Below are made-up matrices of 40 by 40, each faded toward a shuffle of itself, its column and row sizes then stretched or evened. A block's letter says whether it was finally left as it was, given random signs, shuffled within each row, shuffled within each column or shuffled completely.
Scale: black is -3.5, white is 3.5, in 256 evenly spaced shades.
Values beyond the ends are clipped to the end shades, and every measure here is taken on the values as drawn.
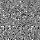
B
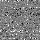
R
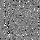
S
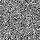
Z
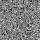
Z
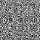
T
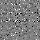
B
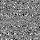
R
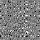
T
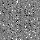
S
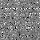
R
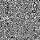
B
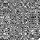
T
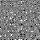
T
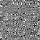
T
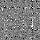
B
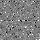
R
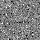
Z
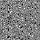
S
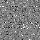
R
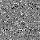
R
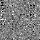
B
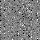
S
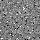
Z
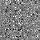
B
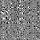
T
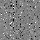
S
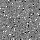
Z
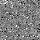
R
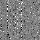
S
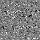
R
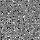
B
